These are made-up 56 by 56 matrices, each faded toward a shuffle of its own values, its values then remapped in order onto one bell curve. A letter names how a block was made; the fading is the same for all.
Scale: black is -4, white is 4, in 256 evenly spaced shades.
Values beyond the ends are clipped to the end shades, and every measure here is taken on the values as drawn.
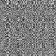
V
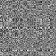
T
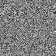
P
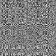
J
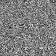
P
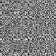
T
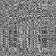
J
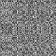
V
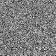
P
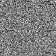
P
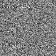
P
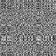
T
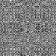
V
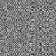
V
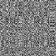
V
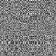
T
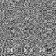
V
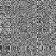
J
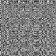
T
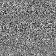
P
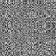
V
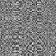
V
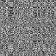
T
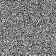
P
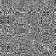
J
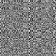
J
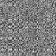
T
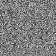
P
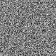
P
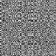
J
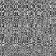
J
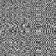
T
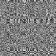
T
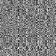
J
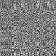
V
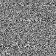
P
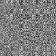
J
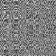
V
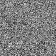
P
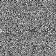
P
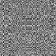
J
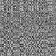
T
